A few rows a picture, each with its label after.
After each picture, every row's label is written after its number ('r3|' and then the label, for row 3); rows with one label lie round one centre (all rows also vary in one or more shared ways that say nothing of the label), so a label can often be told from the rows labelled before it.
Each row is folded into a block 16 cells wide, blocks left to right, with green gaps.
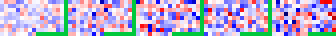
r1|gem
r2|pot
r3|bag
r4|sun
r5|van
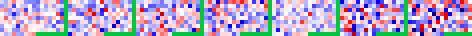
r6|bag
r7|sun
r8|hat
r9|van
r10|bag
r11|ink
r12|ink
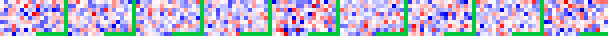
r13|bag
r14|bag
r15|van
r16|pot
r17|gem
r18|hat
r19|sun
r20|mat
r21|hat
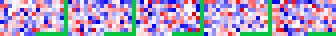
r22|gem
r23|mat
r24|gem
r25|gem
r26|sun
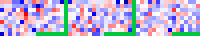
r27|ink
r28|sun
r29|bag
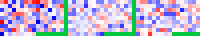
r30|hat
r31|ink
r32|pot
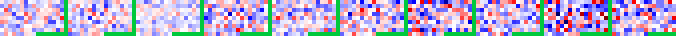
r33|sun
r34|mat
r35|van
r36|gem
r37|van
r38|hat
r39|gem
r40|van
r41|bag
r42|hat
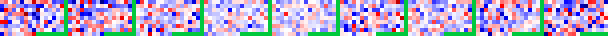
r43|sun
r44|ink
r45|pot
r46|ink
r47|ink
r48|gem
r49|van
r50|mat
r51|pot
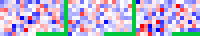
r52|mat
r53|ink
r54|bag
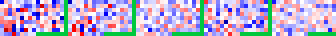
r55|hat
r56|pot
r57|sun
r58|bag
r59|van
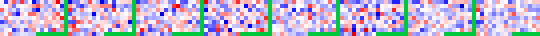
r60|gem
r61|hat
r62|hat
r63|sun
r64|gem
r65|ink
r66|hat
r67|bag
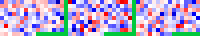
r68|bag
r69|ink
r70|ink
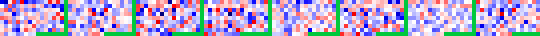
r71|van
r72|mat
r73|ink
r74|van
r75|pot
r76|sun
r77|gem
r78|mat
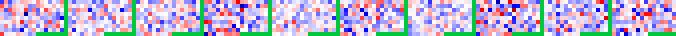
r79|hat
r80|pot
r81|mat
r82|hat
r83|mat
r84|pot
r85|hat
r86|bag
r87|bag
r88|bag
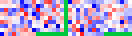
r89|gem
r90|gem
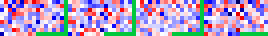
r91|hat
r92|ink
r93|bag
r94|ink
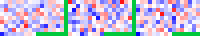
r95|van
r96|ink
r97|van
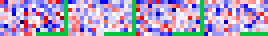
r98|pot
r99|bag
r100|ink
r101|gem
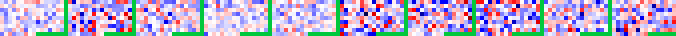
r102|van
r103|van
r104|mat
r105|pot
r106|hat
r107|van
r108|bag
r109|mat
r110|hat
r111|pot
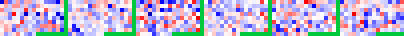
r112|hat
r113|pot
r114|sun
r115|gem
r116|sun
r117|van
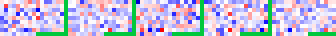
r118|gem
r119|pot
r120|van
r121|van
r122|van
